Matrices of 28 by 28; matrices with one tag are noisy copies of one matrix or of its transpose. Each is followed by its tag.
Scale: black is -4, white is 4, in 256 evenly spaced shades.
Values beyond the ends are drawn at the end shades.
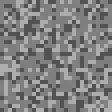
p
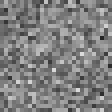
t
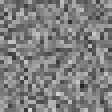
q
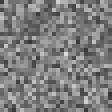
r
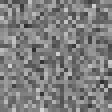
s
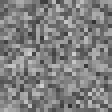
r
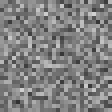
s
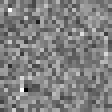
t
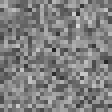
t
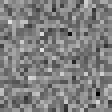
p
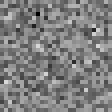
t
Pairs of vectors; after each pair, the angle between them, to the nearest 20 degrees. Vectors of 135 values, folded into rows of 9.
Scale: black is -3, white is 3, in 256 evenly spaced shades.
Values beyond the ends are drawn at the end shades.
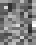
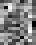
160 degrees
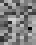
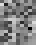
20 degrees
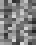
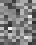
60 degrees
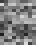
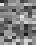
20 degrees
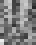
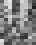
20 degrees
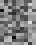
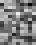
100 degrees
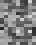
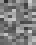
60 degrees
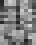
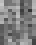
140 degrees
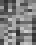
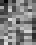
20 degrees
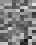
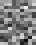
20 degrees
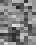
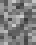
60 degrees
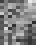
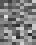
80 degrees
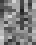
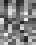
100 degrees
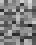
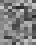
80 degrees
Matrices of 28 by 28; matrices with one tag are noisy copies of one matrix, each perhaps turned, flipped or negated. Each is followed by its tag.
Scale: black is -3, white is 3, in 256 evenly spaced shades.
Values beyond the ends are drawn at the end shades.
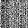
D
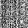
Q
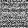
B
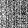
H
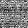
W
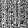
Q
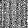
B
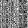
D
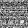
Q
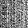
H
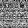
Q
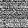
D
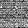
D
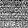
H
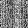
W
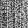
H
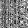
Q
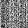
D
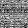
W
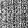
H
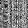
Q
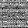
B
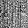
H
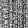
Q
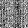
W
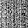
H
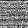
B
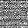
B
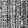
H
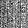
H
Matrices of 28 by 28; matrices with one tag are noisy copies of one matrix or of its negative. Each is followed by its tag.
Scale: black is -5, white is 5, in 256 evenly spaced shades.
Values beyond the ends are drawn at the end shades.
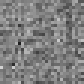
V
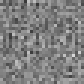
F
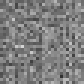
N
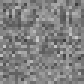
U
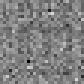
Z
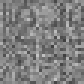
U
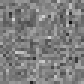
U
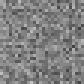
N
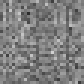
U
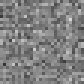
V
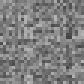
V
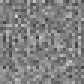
F
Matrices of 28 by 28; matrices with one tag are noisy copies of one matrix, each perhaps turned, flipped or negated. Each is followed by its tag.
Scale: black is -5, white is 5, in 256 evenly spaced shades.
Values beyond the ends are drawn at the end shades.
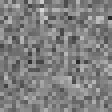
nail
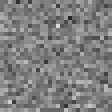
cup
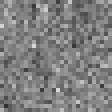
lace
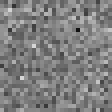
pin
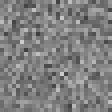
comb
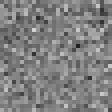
pin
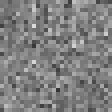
lace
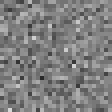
comb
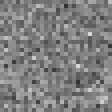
pin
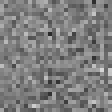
nail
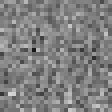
nail
